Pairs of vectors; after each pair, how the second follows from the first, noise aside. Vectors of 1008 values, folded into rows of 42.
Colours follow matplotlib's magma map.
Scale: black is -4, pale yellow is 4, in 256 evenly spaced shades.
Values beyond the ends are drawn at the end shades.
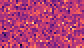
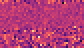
reversed, partly zeroed.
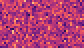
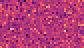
negated, partly zeroed.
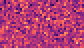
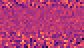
wrapped around, partly zeroed.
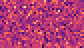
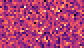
sign-scrambled.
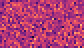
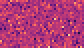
negated, partly zeroed.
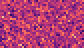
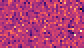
reversed, partly zeroed.
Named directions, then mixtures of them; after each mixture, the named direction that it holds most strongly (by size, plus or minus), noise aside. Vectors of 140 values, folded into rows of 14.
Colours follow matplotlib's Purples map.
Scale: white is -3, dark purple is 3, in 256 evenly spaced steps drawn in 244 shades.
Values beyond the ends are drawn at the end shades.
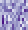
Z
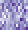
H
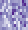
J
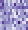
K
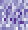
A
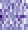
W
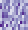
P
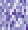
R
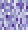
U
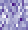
H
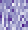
Z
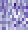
K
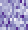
A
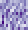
P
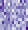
K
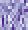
Z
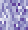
H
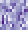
Z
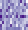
W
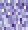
U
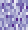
U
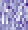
Z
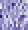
W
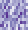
P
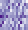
W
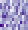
P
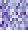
P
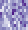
J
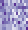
K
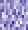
R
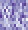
J
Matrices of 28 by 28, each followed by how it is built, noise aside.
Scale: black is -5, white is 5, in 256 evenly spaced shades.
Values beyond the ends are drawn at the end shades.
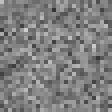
noise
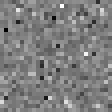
sparse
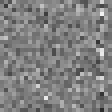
uneven columns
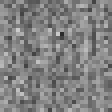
blocks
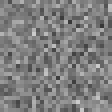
blocks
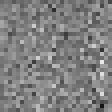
uneven columns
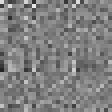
low rank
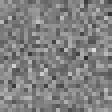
noise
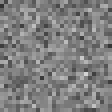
noise
